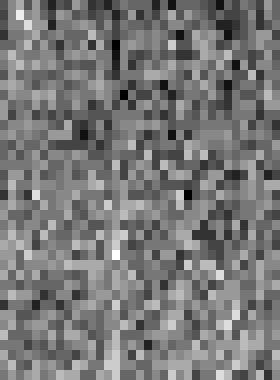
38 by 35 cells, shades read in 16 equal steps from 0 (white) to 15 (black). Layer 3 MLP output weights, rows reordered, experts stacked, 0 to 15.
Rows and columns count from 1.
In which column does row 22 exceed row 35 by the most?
29
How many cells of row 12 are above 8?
22
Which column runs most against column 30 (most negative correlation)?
3
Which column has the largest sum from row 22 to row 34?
18
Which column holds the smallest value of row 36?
15
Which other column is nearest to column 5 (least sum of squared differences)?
8
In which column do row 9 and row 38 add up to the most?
21
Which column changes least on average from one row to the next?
14
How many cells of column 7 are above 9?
8
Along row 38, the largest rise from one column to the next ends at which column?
34
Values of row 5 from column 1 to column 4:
9 9 7 4
